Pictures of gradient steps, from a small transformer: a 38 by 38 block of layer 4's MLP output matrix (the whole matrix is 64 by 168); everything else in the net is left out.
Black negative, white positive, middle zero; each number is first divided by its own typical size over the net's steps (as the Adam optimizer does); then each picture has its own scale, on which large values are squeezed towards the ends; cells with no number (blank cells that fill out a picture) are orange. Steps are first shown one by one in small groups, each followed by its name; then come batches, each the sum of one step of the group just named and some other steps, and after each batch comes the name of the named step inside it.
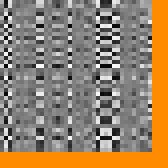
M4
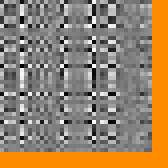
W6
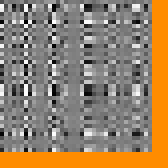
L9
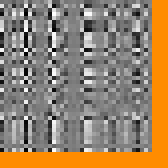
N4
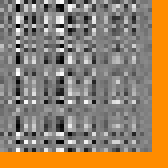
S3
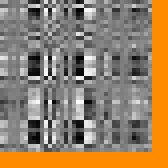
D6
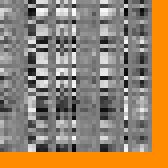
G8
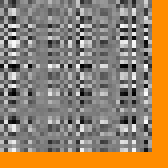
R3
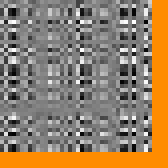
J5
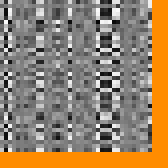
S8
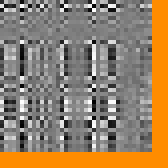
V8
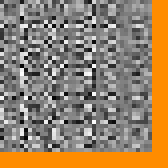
W6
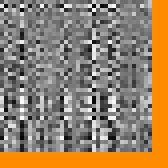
V8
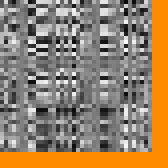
G8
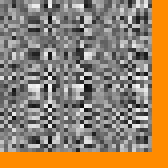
R3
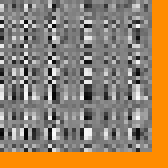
L9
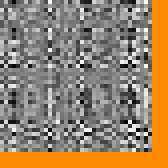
R3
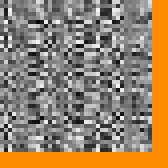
S8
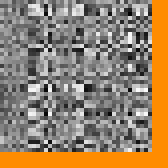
G8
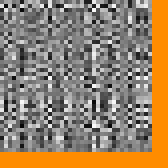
V8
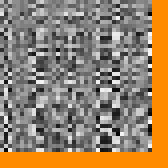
S8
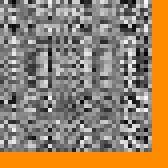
G8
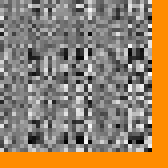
D6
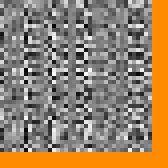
N4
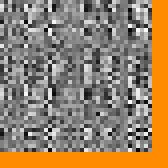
L9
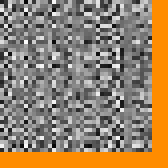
M4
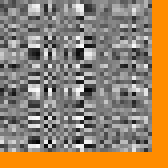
R3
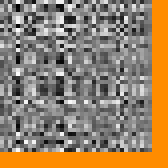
S3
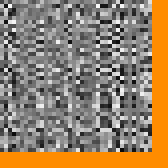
J5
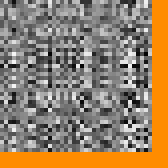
R3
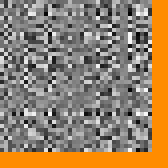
M4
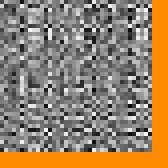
J5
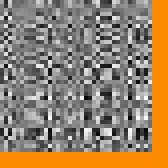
M4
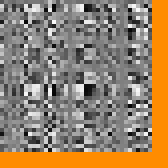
L9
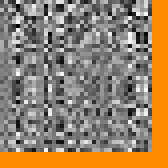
S3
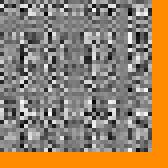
V8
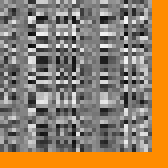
J5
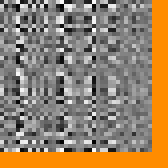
S3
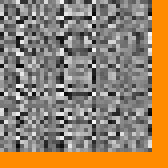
W6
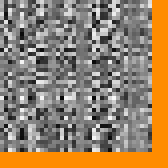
S8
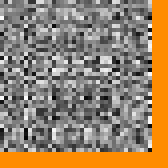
G8
